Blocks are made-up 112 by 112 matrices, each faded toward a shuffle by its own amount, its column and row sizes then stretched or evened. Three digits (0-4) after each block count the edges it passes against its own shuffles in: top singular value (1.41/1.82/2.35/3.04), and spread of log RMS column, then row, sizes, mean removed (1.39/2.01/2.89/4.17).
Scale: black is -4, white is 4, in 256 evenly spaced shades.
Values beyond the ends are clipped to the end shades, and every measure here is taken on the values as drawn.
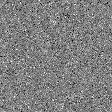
0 0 0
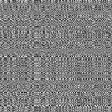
4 0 4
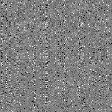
3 2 0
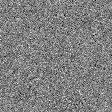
0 0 0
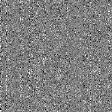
1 3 1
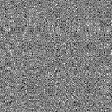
3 2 0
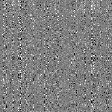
3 3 0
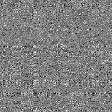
3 0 2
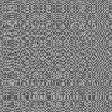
4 2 2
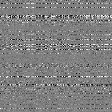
4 0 4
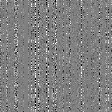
3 4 0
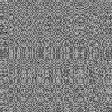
4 0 0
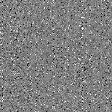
2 2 0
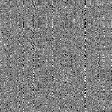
3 3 0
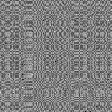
4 2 1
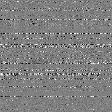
3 0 4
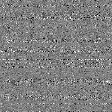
0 1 3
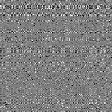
4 0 3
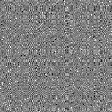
4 2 0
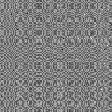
4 2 0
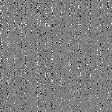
2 3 1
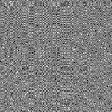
4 2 1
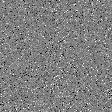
0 0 0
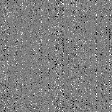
0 3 1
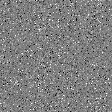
0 1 0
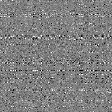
3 1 3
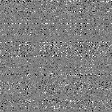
0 2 3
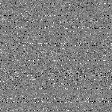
0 0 3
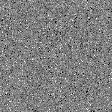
0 1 0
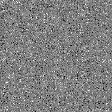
1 1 1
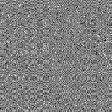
4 1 0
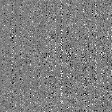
0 3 1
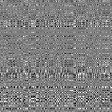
4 1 4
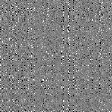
3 3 2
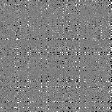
3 3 3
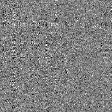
2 2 1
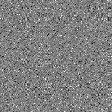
3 0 1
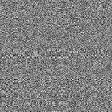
3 0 2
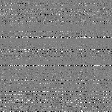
1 1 4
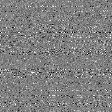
2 0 3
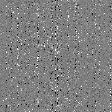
0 3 0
